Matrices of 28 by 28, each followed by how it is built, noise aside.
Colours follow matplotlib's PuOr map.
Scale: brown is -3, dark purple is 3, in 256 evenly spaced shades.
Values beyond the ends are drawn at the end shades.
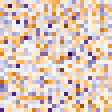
noise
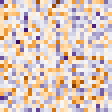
blocks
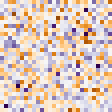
noise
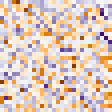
Toeplitz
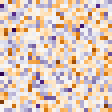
noise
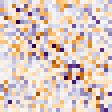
banded
